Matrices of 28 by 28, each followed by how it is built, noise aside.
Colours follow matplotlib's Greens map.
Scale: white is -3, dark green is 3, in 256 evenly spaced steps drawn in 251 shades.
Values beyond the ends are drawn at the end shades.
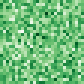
noise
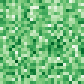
blocks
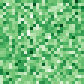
noise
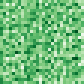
repeating rows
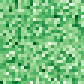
noise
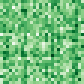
blocks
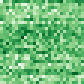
blocks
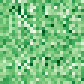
low rank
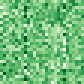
uneven columns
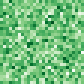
noise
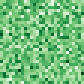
blocks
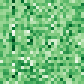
uneven columns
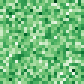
noise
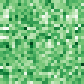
low rank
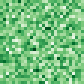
noise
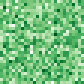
noise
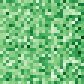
repeating rows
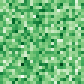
repeating rows
